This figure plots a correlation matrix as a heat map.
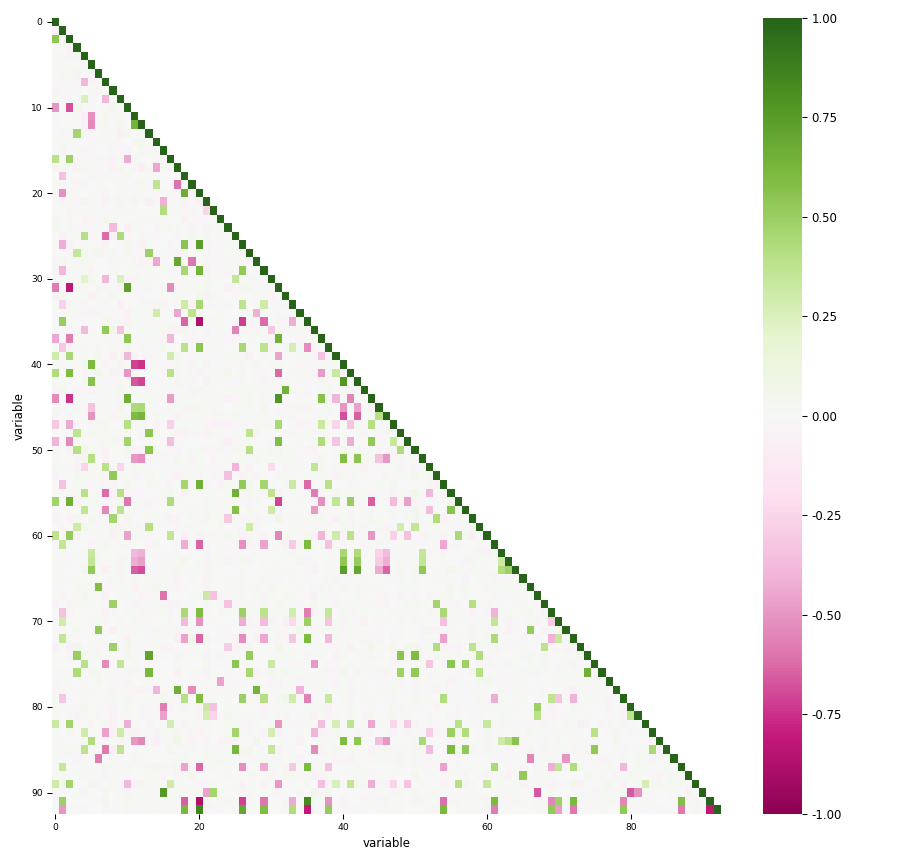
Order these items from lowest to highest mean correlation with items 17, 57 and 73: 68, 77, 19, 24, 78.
19, 24, 77, 68, 78
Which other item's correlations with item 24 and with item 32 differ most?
43
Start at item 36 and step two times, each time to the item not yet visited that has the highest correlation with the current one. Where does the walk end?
52
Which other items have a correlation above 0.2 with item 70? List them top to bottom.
1, 35, 61, 72, 87, 91
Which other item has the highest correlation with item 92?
20
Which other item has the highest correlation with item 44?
31
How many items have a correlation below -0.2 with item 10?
9
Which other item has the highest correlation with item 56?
2
